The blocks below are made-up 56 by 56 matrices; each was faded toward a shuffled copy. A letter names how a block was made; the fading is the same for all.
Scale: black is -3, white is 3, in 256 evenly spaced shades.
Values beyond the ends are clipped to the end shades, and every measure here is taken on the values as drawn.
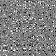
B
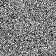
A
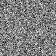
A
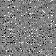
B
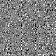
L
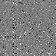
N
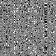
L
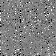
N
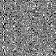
L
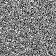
A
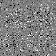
B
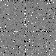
N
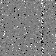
N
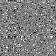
B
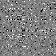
B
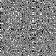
L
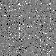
N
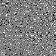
B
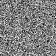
A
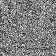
A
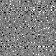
B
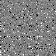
N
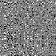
L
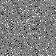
N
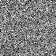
A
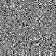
L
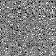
L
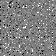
N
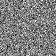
A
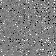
N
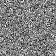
A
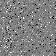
N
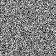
A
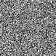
A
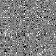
L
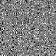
L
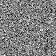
A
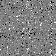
N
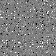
N
